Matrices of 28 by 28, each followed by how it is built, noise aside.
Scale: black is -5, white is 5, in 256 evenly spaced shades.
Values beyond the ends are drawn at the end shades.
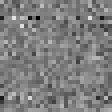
uneven rows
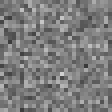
repeating rows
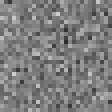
noise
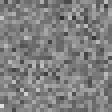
noise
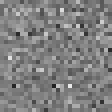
uneven rows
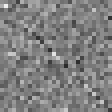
diagonal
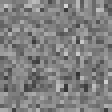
low rank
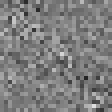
block diagonal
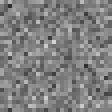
repeating rows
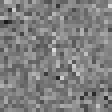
block diagonal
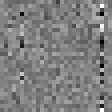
uneven columns
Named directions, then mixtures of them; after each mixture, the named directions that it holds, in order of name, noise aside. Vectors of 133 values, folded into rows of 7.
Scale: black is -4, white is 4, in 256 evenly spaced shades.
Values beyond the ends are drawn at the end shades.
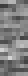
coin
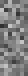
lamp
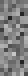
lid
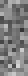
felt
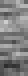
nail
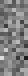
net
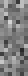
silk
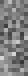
lamp, lid, net.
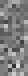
felt, lid.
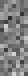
felt, lid.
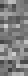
coin, felt, lid.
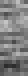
nail.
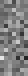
net.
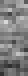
nail.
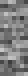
coin.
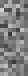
lamp.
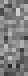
coin, felt, lamp.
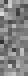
felt, lamp.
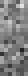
nail, silk.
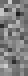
lamp.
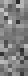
silk.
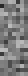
coin, lamp, silk.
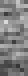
nail.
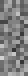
felt, lid, net.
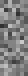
lamp.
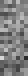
nail, net.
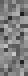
lid.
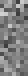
felt, lamp, silk.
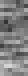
nail.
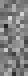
felt, lid, net.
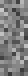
lid, net, silk.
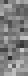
coin, felt.
